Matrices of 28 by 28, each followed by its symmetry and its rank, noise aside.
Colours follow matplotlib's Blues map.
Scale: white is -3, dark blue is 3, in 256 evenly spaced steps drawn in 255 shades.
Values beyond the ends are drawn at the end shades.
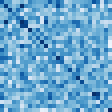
symmetric, rank six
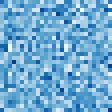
no symmetry, rank seven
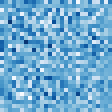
no symmetry, rank six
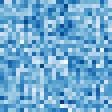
no symmetry, rank five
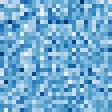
no symmetry, rank six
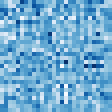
antisymmetric, rank six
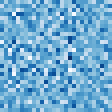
no symmetry, rank six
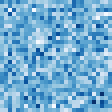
symmetric, rank seven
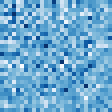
symmetric, rank six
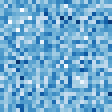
symmetric, rank seven
